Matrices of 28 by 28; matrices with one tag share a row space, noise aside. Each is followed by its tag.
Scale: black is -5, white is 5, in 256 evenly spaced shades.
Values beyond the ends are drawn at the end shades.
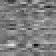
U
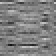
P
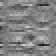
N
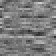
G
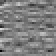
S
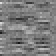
N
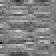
N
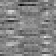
P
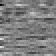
S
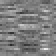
P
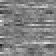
S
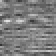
S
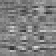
U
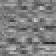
U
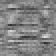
P
